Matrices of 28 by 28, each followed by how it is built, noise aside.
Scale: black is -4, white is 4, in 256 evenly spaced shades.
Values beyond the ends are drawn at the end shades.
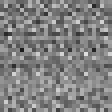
repeating columns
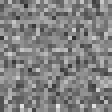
repeating columns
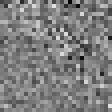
upper triangular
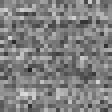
blocks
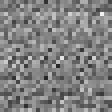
repeating columns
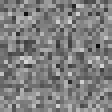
blocks
